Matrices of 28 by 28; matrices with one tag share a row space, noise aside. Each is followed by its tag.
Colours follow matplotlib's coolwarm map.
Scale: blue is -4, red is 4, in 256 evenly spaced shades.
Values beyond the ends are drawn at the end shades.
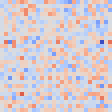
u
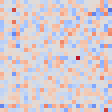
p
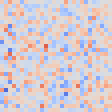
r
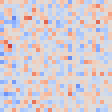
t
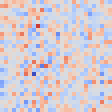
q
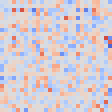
p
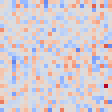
p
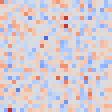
r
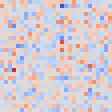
u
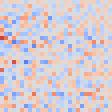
t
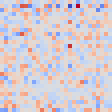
t
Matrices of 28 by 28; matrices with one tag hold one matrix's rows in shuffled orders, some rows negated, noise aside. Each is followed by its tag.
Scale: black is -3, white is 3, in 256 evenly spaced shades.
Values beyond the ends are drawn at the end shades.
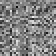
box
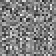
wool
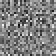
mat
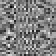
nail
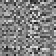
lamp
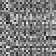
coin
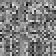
box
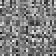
box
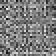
coin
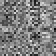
lamp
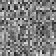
mat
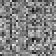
box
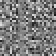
box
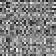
coin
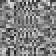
nail
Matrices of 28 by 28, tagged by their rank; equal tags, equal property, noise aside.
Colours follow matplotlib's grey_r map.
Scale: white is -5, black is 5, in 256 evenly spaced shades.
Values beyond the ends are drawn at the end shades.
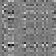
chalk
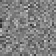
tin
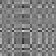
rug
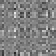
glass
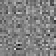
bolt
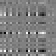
rug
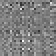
bolt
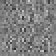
tin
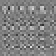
glass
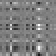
rug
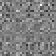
glass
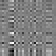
rug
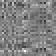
glass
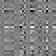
chalk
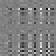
rug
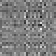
glass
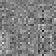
bolt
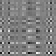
rug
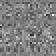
tin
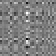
chalk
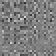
bolt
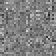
tin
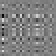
rug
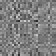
glass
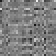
glass
